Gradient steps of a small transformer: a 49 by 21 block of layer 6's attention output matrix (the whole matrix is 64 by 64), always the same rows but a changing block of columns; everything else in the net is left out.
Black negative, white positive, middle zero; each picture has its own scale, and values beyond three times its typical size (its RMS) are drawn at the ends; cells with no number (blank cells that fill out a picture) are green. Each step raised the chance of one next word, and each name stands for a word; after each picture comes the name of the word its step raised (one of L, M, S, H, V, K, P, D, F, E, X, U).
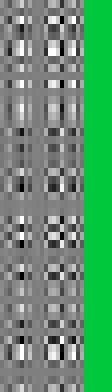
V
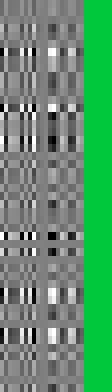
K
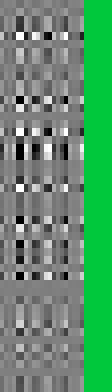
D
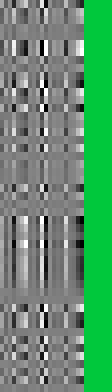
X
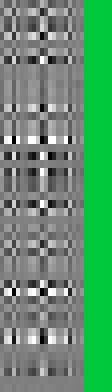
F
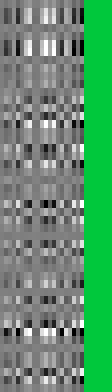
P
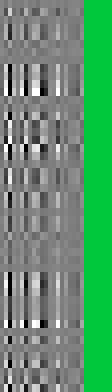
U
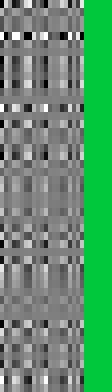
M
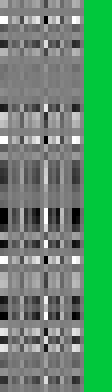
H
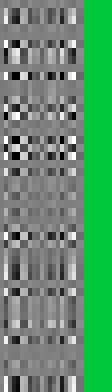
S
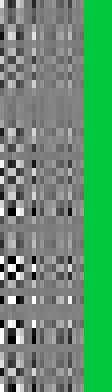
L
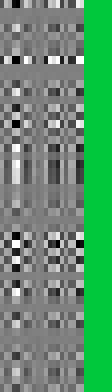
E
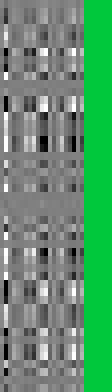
K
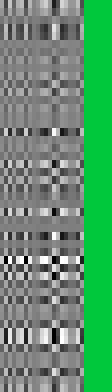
L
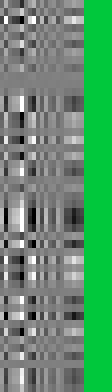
H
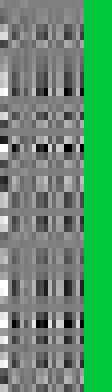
U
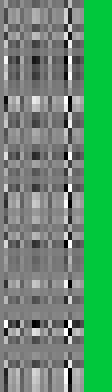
M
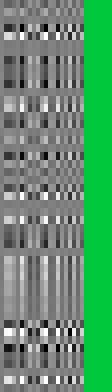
M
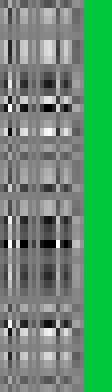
X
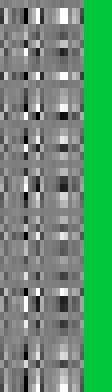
S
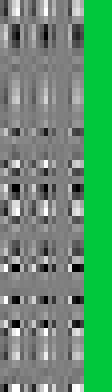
L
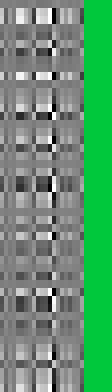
S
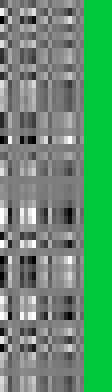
H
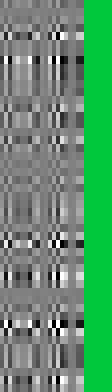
M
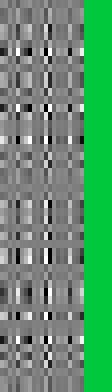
K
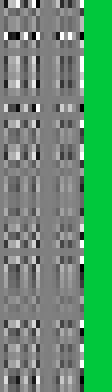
M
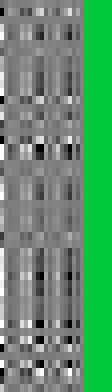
U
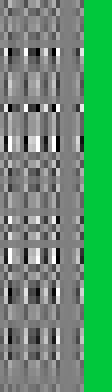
K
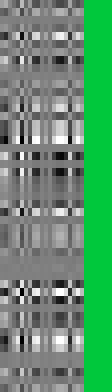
F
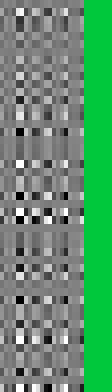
L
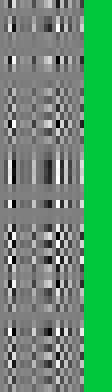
E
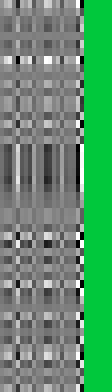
E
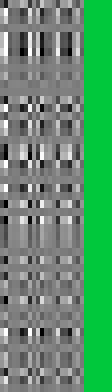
P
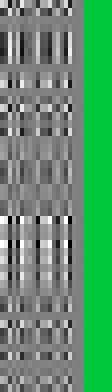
X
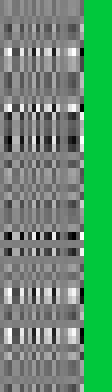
K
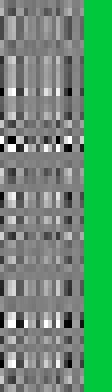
U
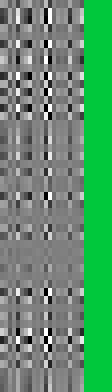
S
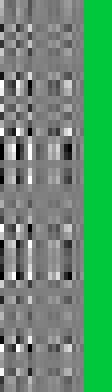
D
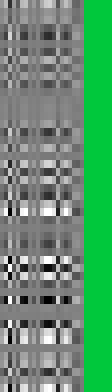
L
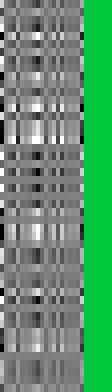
F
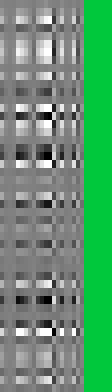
P
